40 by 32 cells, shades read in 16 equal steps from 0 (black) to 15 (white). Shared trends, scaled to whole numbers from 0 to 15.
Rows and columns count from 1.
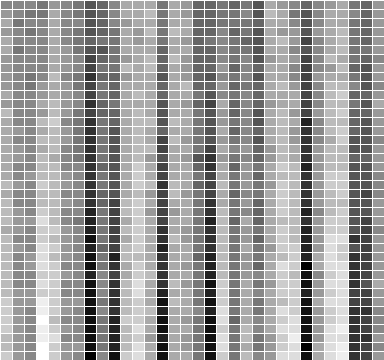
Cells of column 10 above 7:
3
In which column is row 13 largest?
29
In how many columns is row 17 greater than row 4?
15
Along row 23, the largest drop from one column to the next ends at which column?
26
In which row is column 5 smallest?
1
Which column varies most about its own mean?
4
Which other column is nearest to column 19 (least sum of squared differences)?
25
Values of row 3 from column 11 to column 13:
9 10 10
